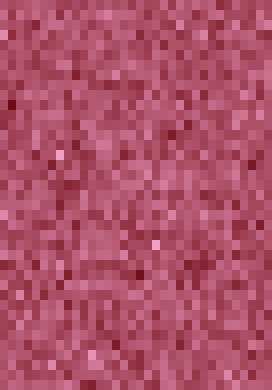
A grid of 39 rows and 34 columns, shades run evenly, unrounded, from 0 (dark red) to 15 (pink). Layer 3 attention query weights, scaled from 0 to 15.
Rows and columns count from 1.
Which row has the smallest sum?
27
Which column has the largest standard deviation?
8
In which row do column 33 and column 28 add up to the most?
2
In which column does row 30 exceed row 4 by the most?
18
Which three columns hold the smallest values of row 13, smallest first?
24, 10, 1
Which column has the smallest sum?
28
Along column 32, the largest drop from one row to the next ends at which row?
36
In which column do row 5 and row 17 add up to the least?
7
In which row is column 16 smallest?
16
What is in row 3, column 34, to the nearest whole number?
11
